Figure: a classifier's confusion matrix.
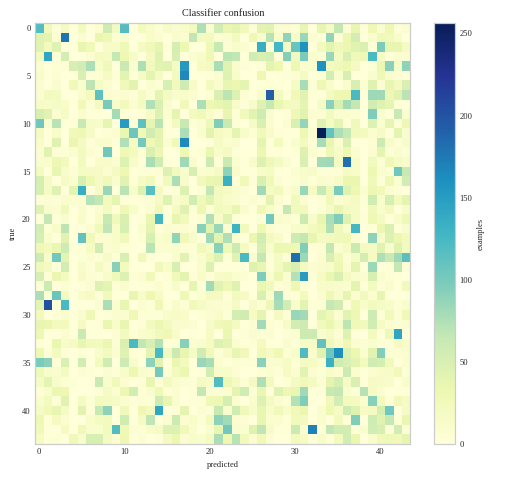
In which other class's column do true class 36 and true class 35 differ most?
34
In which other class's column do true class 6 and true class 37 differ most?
21
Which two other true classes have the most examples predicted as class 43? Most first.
24, 4
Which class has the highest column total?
31
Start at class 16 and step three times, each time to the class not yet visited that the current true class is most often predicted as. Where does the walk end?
17
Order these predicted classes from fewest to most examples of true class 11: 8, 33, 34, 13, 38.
8, 38, 13, 34, 33
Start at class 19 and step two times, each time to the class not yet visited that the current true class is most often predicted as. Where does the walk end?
1
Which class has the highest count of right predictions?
10
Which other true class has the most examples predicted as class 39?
3
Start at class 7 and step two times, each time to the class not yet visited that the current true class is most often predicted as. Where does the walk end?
20
